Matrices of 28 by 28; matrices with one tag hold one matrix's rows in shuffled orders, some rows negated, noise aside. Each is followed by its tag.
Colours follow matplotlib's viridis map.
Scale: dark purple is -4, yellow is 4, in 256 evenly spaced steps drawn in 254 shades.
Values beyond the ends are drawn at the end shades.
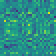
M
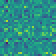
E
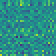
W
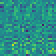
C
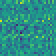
W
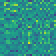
M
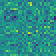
M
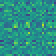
C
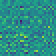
W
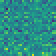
E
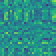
E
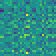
C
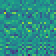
M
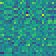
C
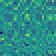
C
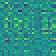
E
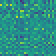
W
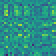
E
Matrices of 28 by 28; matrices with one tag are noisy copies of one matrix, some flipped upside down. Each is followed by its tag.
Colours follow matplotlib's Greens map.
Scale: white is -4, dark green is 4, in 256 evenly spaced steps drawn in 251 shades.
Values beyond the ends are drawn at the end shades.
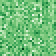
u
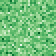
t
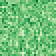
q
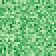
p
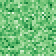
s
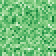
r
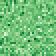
t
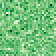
s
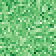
t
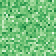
p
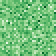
u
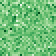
r
